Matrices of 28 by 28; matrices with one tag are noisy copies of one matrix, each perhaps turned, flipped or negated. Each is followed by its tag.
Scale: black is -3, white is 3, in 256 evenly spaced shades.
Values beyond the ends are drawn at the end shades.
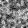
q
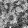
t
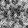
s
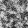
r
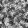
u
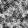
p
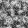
r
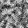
u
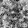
s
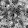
s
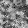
t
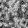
q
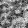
t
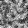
u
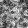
s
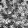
u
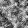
p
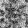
s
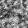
q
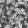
u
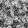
r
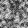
q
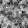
p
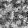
r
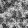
p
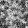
s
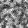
u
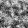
r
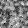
q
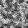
u
